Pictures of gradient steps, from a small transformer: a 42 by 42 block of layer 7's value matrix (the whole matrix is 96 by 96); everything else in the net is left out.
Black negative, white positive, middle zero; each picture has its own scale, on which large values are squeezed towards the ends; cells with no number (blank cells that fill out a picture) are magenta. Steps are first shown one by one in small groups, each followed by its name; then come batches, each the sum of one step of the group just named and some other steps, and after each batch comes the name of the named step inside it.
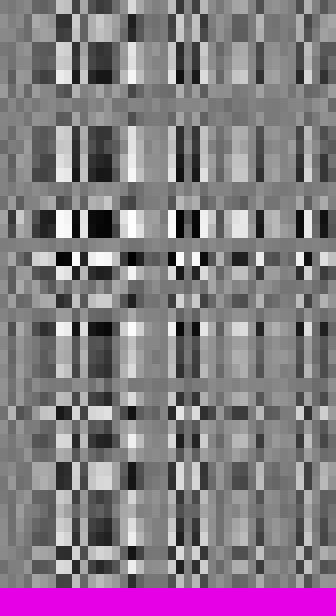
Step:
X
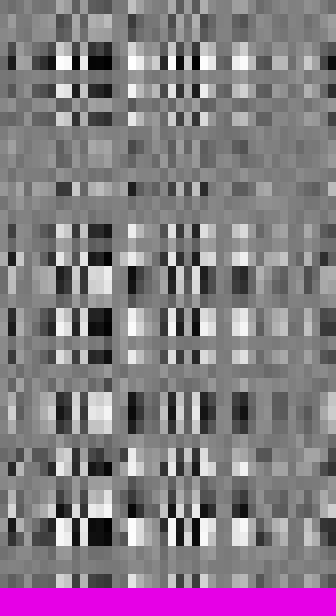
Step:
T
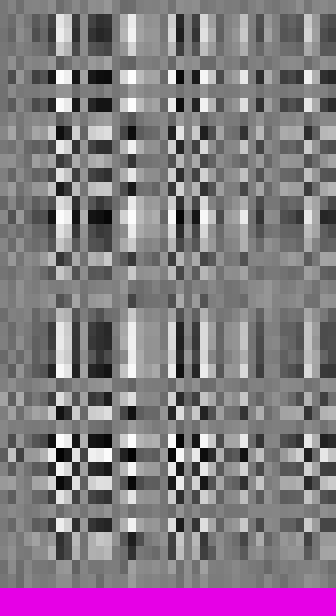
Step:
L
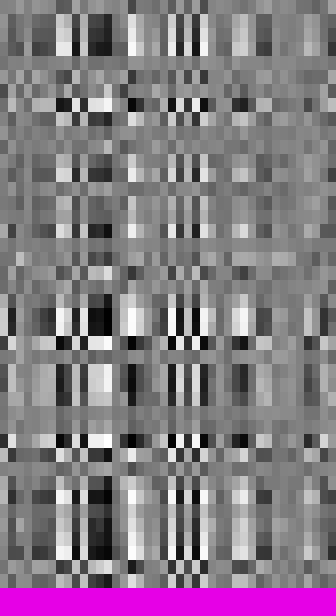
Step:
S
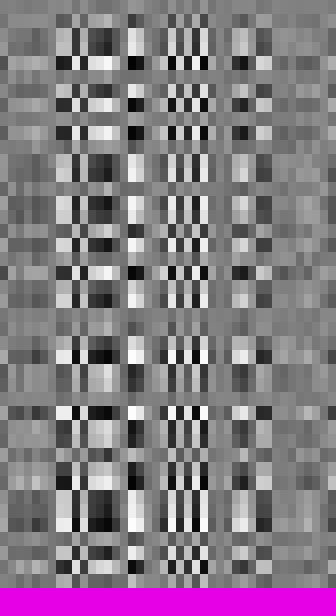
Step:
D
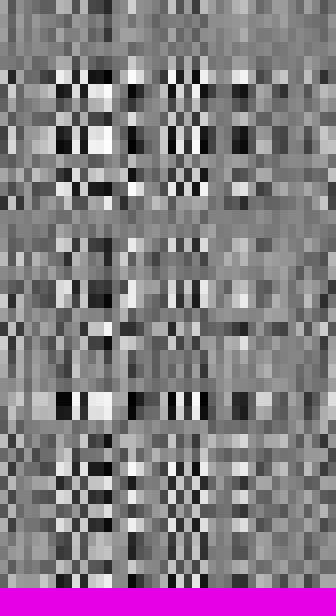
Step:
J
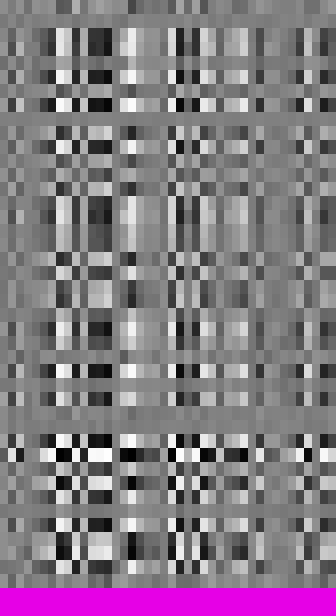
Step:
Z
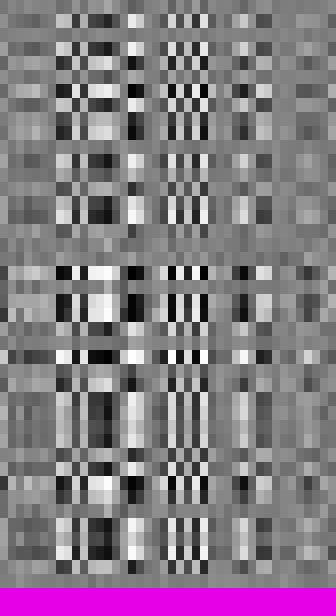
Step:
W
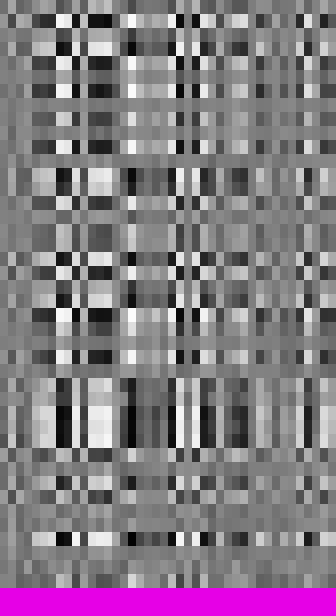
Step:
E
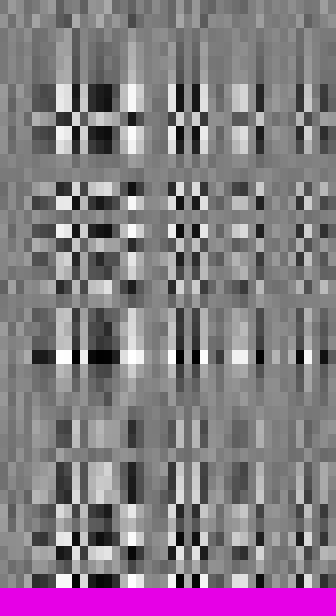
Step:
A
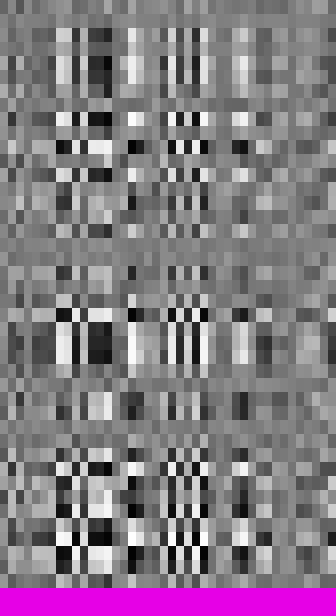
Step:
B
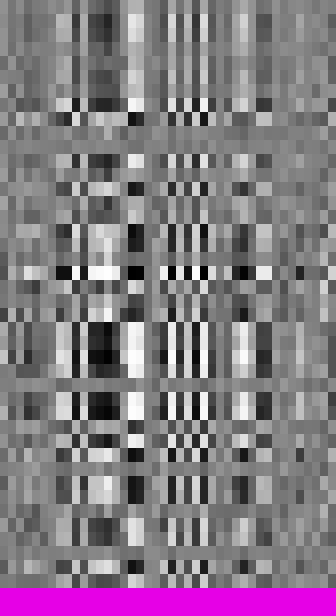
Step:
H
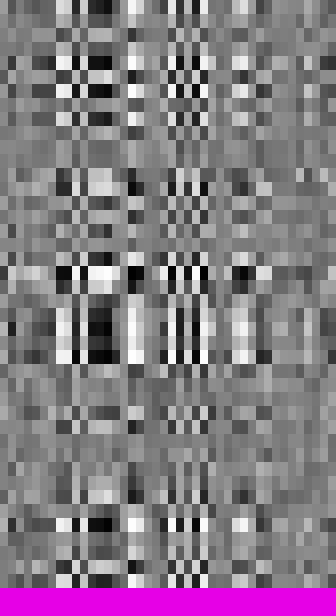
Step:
T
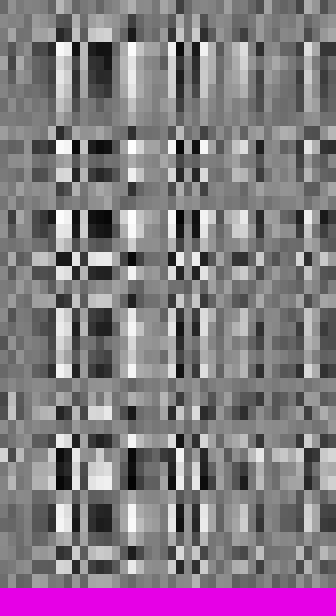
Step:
X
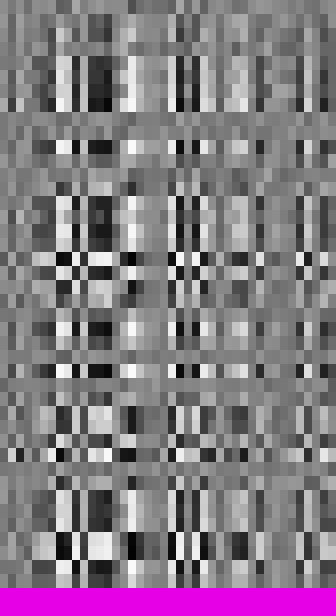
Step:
Z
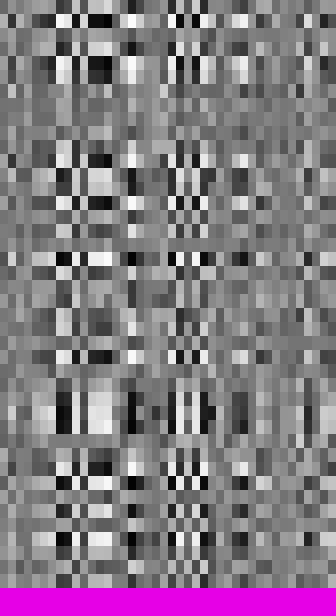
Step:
E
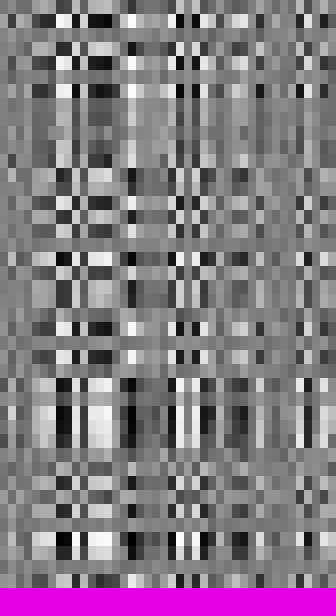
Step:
E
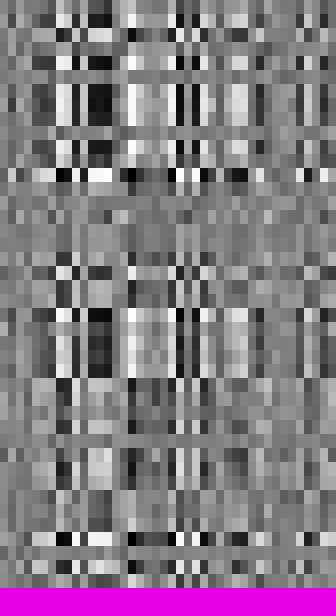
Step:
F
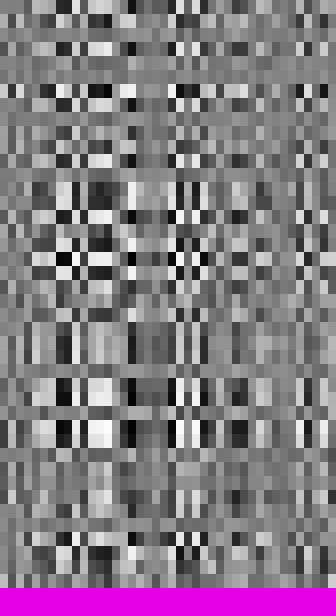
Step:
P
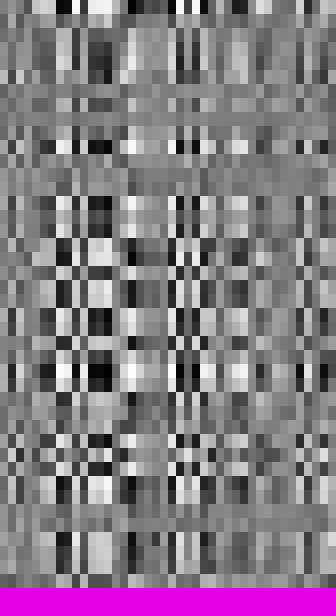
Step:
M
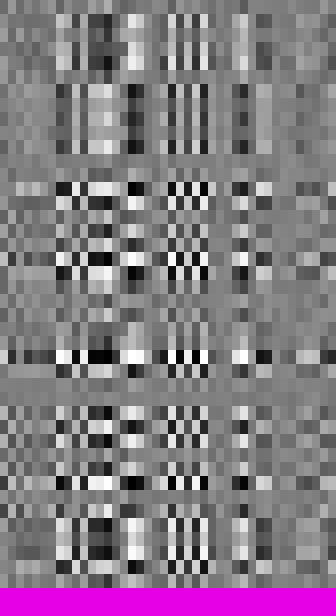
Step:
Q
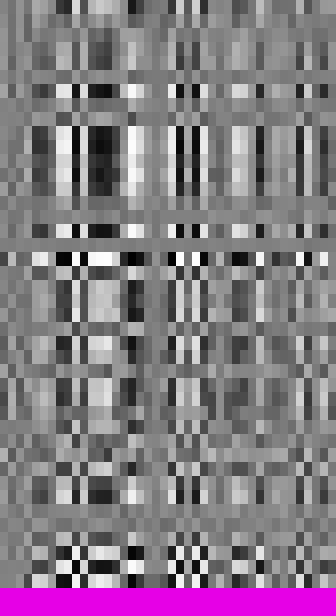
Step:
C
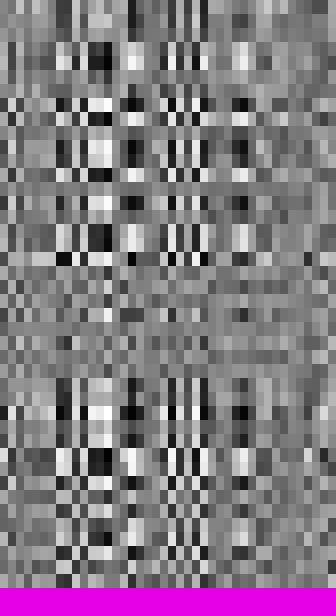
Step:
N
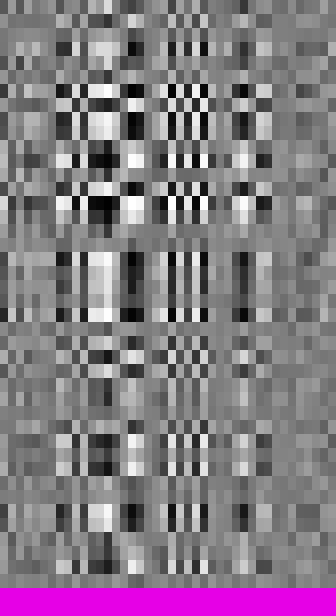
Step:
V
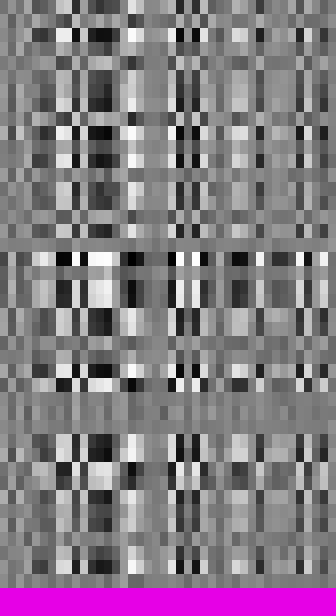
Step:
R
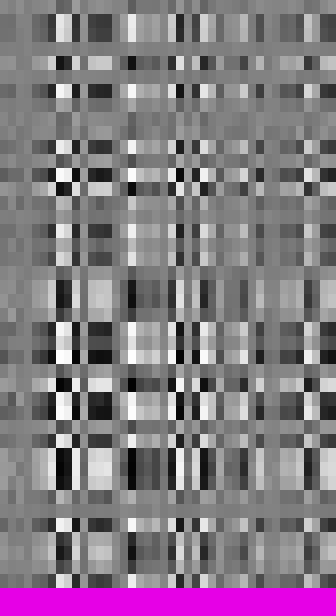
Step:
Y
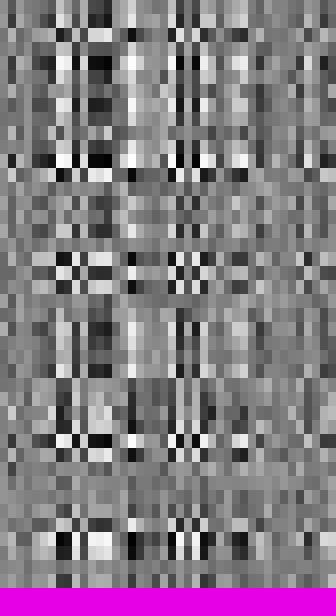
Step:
F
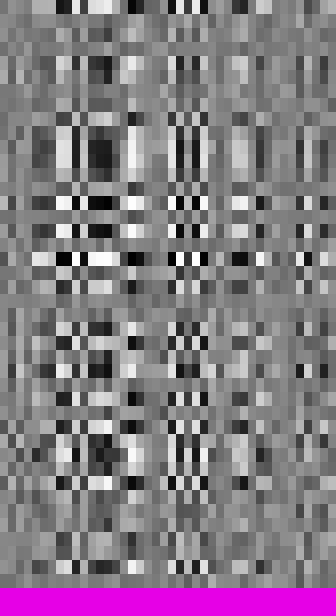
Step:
M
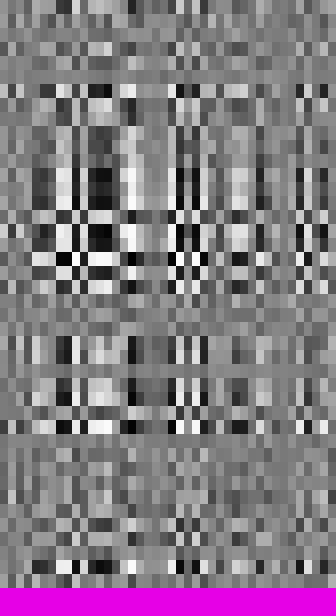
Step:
P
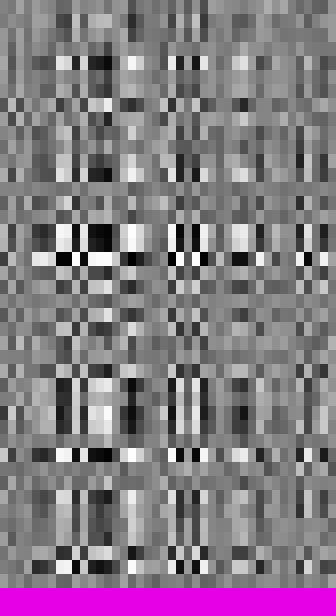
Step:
N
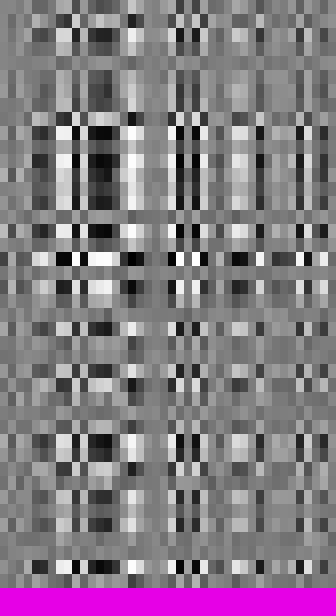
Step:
R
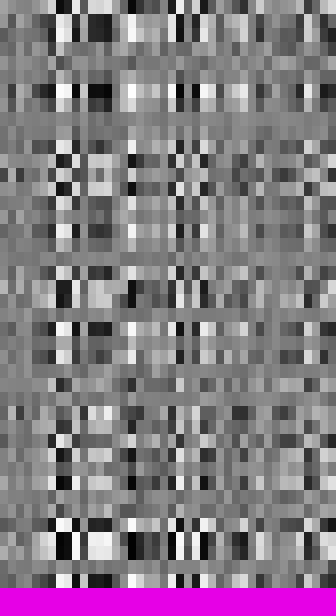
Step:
Y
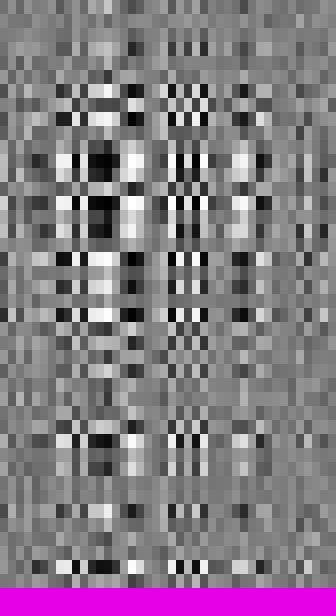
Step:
V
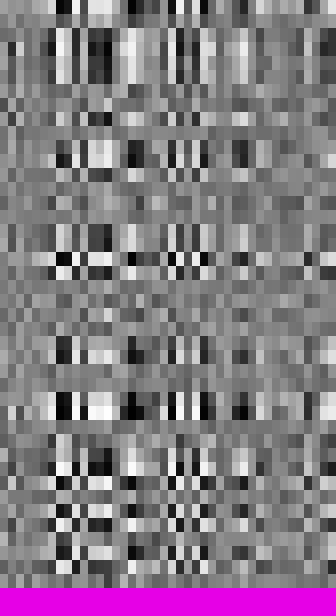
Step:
N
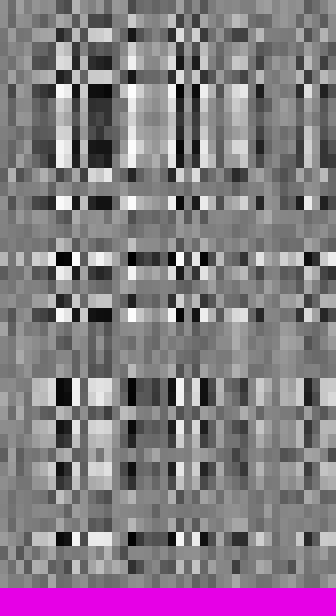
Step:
F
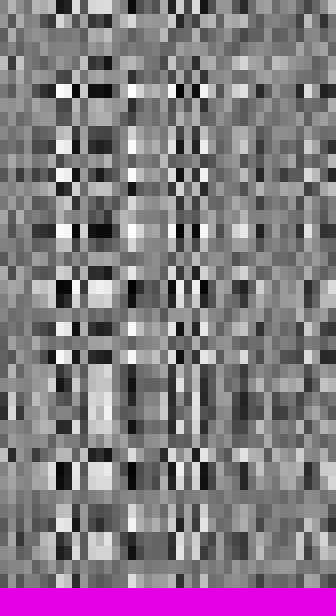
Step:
Y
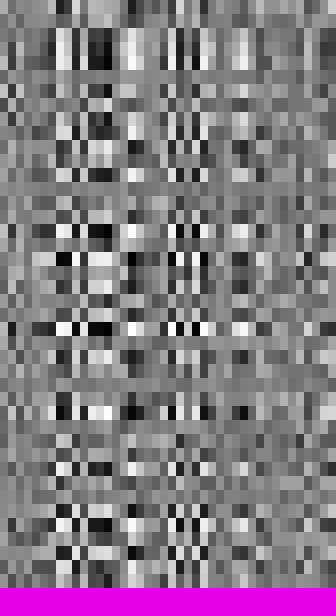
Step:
N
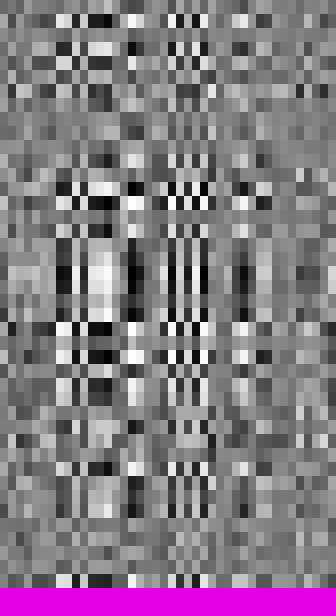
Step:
V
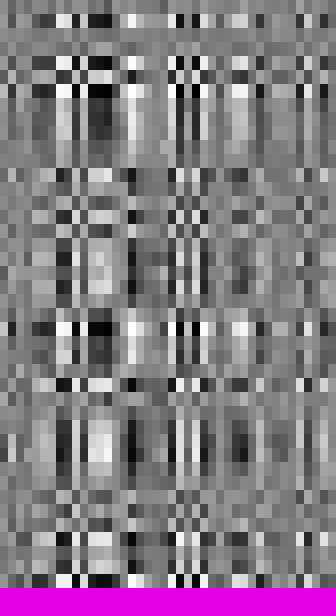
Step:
F
